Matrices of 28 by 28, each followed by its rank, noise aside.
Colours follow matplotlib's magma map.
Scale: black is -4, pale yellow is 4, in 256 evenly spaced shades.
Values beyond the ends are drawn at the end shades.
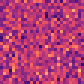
six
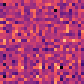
six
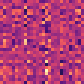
three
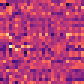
four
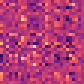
three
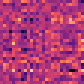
four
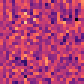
six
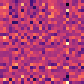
three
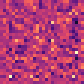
five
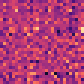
five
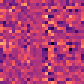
four
